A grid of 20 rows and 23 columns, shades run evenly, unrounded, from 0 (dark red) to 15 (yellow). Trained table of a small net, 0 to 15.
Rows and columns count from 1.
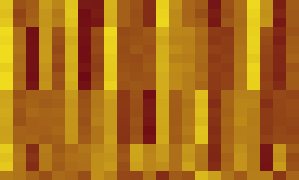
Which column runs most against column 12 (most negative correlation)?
3
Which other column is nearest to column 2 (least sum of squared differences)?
23
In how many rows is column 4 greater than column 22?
17
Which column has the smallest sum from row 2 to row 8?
7
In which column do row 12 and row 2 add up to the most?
13
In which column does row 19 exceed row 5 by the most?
22
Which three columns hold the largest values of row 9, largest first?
1, 20, 9
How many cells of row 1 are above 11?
5
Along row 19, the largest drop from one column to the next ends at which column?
21
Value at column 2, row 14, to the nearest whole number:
5
